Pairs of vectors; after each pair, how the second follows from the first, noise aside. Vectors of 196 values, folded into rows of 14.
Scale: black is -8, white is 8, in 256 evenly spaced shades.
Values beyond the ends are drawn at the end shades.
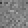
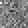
negated, scaled up.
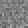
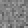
negated.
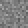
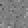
negated, partly zeroed.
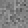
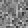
wrapped around, scaled up.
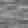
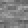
copied.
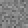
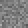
negated.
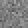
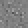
negated, partly zeroed.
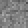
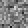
wrapped around, scaled up.
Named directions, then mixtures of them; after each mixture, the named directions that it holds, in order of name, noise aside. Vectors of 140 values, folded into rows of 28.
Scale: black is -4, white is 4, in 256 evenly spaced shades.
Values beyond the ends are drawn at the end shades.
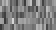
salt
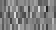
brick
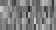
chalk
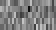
brick, chalk, salt.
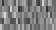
brick, chalk, salt.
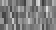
chalk, salt.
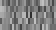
brick, chalk, salt.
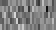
brick, chalk, salt.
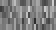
chalk.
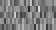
brick, chalk, salt.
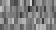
chalk, salt.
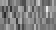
brick, chalk, salt.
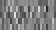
brick.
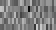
brick, chalk, salt.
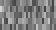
brick, chalk, salt.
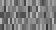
brick, salt.
